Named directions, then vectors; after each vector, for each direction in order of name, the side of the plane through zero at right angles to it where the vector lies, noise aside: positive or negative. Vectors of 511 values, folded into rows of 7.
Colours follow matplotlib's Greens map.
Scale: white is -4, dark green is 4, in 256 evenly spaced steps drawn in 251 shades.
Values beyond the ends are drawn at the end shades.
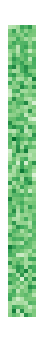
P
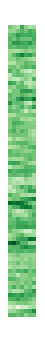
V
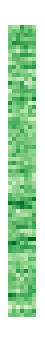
positive, positive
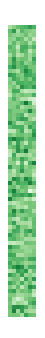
positive, negative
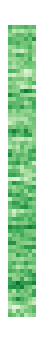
negative, positive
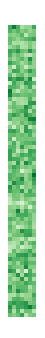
negative, negative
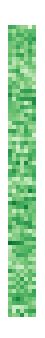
negative, positive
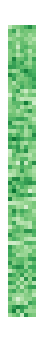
positive, negative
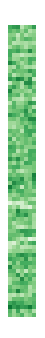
negative, negative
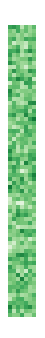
negative, negative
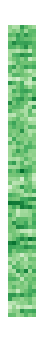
positive, positive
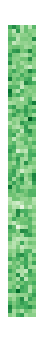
negative, negative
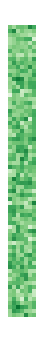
positive, negative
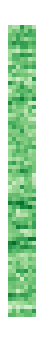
positive, positive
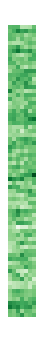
negative, negative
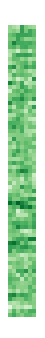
positive, positive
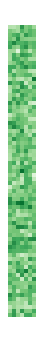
positive, positive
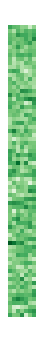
negative, positive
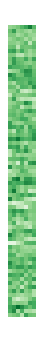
positive, negative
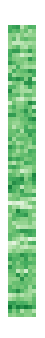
negative, negative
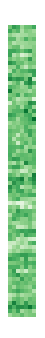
negative, negative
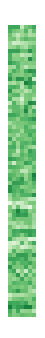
negative, negative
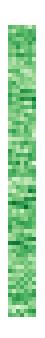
negative, positive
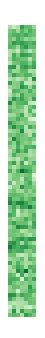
positive, positive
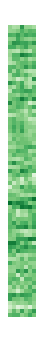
positive, positive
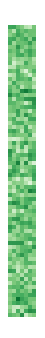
negative, positive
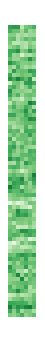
negative, negative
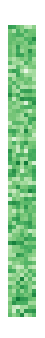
negative, positive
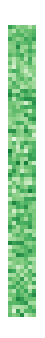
negative, positive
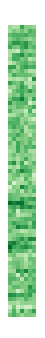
positive, positive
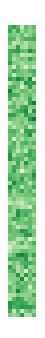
negative, negative
